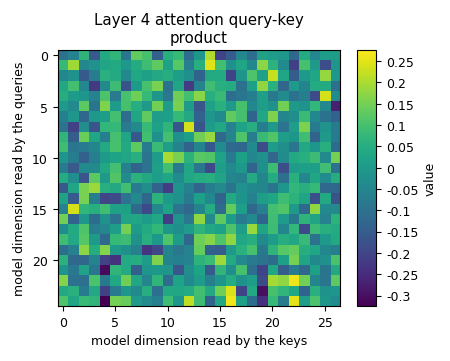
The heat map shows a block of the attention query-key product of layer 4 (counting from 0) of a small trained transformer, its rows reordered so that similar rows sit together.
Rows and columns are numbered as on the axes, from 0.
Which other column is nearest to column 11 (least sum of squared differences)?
7
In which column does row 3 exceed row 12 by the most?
19
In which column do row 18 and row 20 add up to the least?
4
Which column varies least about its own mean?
17
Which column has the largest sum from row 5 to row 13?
5
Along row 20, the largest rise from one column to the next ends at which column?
6
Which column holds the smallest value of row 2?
16
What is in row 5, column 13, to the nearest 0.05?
-0.15
